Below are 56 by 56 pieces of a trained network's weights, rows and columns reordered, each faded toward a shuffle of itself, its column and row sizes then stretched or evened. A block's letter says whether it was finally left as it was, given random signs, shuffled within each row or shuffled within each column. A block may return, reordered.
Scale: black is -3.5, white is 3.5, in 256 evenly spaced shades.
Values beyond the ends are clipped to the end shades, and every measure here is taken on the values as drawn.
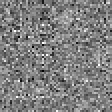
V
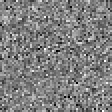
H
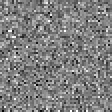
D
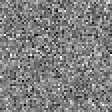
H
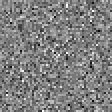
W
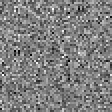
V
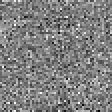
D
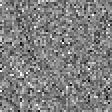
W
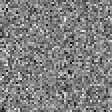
D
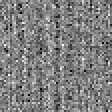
W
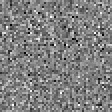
D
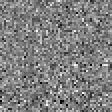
D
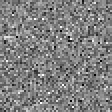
H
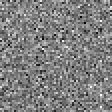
W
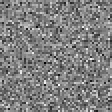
W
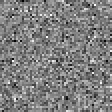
D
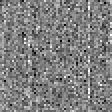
W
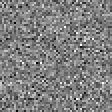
V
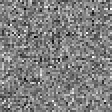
D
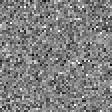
H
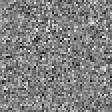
D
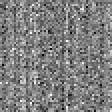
V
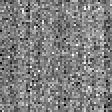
W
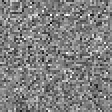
D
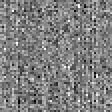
V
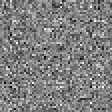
V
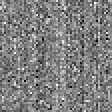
W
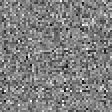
V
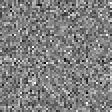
V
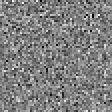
D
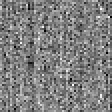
W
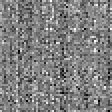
V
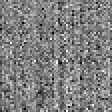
V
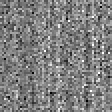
W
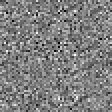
V
